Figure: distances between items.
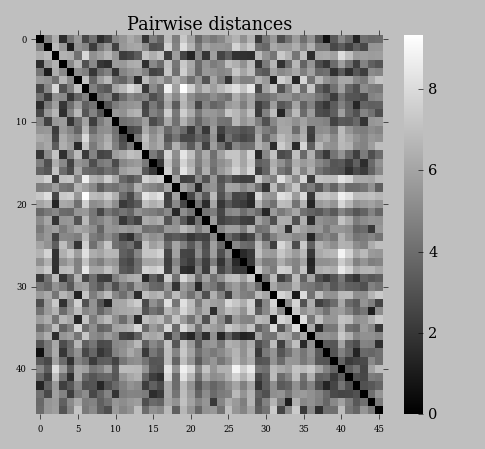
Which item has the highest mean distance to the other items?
19
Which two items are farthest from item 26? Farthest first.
40, 6
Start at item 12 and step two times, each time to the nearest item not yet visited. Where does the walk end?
36
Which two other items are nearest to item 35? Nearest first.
37, 45
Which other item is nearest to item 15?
43
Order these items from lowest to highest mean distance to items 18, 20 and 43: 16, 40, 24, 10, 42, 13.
24, 10, 42, 16, 13, 40
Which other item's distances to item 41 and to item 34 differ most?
31
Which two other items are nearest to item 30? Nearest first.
21, 18
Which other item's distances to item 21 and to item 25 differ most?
18
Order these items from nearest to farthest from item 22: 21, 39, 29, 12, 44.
12, 21, 39, 44, 29
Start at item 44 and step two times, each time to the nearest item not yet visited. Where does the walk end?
23
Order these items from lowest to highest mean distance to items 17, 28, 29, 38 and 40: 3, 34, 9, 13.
3, 9, 13, 34
